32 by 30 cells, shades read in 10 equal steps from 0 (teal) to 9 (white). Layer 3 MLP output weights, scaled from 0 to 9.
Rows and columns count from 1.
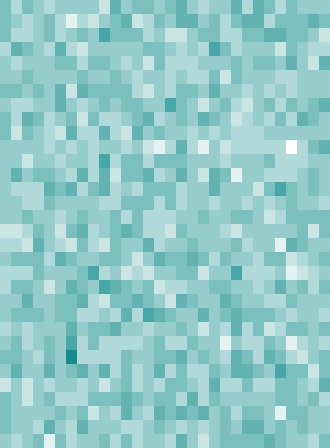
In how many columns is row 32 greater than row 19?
11
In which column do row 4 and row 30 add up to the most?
26
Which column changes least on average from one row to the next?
4
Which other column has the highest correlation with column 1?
29
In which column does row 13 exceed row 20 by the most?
22
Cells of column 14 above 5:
11
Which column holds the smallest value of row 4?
20
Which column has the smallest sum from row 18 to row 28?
7
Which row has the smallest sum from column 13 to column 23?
23
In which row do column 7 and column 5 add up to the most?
32
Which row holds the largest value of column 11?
13
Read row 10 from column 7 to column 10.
3 6 6 3
